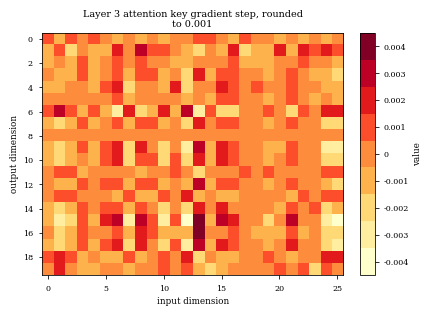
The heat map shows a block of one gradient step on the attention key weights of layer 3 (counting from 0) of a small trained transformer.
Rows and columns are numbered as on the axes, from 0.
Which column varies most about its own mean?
13
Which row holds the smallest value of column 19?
15
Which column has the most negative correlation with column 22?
17
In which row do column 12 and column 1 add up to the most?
6
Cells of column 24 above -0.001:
9
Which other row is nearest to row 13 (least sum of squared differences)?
18
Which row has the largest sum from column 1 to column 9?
1
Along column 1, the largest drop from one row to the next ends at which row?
7
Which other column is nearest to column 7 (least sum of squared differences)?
10
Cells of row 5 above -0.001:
20
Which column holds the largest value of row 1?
8
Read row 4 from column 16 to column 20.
0.001 0 0.001 0 0
